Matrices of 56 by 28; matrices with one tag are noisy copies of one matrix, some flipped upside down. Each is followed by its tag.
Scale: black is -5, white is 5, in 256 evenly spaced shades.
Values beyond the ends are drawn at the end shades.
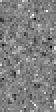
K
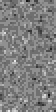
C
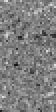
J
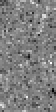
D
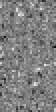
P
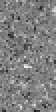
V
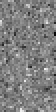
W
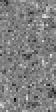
D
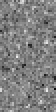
W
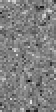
C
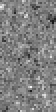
D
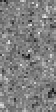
D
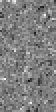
C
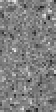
C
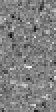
V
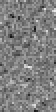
V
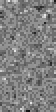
C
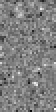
P
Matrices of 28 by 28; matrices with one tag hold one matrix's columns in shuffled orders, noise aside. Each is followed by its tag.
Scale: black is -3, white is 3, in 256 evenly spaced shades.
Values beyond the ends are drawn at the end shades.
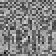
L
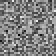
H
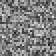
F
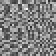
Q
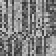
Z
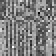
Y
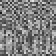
L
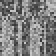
Y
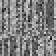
Z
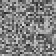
H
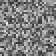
F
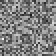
H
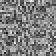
F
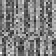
Z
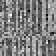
Z
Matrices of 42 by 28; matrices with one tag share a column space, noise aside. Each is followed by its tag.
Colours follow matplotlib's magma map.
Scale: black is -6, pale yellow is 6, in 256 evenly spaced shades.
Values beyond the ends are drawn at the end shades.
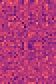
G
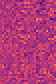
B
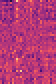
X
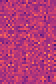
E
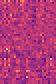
X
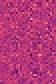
B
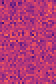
G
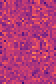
G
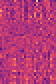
X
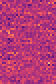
E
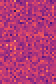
G
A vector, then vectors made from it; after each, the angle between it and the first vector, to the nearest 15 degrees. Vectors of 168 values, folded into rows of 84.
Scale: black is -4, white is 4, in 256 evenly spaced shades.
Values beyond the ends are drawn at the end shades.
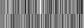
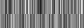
150 degrees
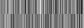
15 degrees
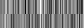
15 degrees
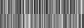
105 degrees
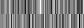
45 degrees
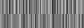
105 degrees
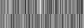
15 degrees
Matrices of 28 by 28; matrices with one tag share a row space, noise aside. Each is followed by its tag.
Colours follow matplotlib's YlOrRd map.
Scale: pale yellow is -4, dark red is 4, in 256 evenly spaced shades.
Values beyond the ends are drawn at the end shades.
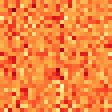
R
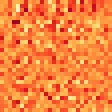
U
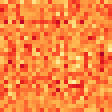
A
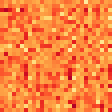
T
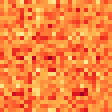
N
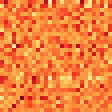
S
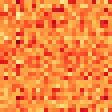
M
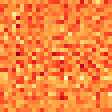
M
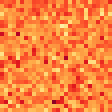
A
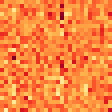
R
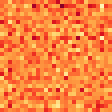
A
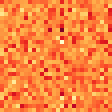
R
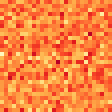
A
